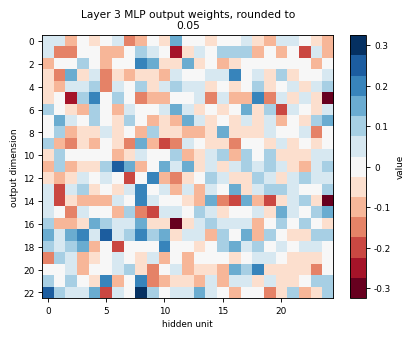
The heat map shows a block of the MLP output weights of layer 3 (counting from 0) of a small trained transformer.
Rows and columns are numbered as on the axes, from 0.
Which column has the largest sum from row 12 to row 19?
8
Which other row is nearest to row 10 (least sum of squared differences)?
19
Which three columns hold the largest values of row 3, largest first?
16, 2, 20
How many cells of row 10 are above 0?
9
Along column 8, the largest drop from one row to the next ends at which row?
15
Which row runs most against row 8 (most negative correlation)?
4
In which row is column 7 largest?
11
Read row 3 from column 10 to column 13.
-0.1 0.05 0 0
